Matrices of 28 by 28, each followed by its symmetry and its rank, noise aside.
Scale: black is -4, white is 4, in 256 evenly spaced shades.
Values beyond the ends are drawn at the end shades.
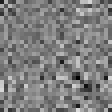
symmetric, rank three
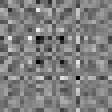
symmetric, rank two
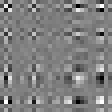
symmetric, rank one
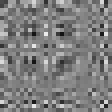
symmetric, rank two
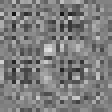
symmetric, rank three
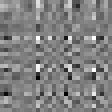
no symmetry, rank two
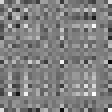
symmetric, rank two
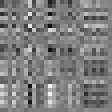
no symmetry, rank two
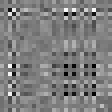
symmetric, rank one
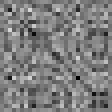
symmetric, rank three
